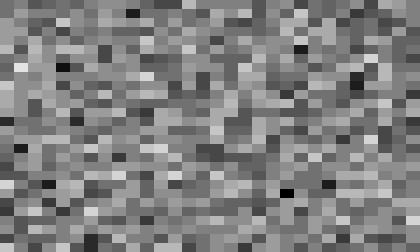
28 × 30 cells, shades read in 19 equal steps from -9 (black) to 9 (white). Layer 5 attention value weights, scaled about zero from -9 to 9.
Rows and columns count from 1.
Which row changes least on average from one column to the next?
19
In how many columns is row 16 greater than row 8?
16
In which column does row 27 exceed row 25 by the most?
9
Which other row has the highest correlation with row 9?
10
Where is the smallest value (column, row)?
21, 22
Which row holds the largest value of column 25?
25
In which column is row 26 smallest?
2
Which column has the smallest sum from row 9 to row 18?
15
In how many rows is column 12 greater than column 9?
10
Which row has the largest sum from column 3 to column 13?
17
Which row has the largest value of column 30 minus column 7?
27
